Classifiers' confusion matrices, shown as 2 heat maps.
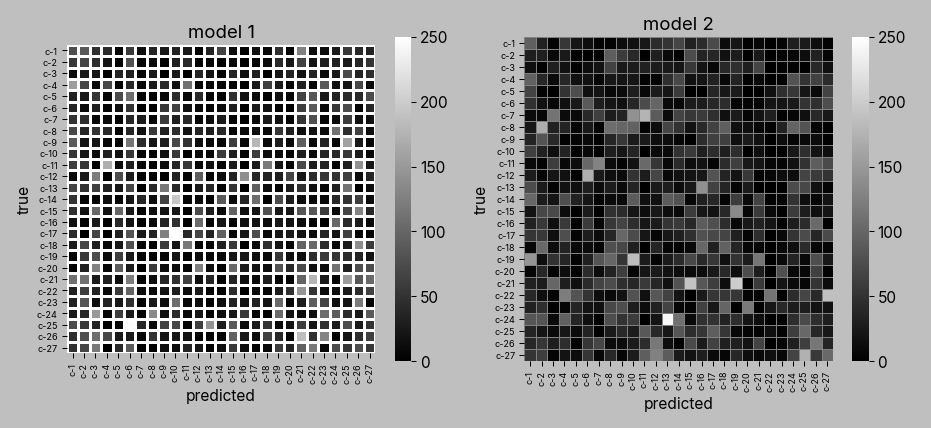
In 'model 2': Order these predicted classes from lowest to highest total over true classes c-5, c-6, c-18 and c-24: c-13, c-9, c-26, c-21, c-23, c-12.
c-21, c-23, c-26, c-9, c-12, c-13
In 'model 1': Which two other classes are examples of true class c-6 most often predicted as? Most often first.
c-22, c-25
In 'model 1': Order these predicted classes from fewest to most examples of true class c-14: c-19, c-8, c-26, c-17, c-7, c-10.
c-8, c-7, c-26, c-19, c-17, c-10
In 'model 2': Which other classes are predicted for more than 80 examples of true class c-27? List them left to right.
c-11, c-12, c-13, c-25
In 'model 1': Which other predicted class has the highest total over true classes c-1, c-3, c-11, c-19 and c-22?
c-21
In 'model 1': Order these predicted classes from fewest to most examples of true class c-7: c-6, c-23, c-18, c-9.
c-23, c-18, c-6, c-9
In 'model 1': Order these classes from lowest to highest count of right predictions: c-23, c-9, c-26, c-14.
c-9, c-26, c-23, c-14
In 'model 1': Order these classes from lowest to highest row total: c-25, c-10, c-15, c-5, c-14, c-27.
c-10, c-5, c-14, c-27, c-15, c-25
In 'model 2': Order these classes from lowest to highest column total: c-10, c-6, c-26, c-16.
c-6, c-26, c-16, c-10
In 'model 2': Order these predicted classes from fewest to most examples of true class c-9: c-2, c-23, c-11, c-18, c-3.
c-23, c-11, c-3, c-18, c-2
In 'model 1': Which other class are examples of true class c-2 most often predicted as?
c-6
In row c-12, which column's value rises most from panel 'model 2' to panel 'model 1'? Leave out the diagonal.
c-16
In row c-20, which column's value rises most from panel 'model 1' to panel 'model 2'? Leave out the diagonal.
c-23
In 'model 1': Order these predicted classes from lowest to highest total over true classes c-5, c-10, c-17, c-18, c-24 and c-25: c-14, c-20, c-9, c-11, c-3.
c-20, c-11, c-14, c-9, c-3
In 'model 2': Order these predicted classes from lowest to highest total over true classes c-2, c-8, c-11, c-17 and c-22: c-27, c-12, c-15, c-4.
c-15, c-12, c-4, c-27
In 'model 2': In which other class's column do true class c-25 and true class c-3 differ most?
c-17
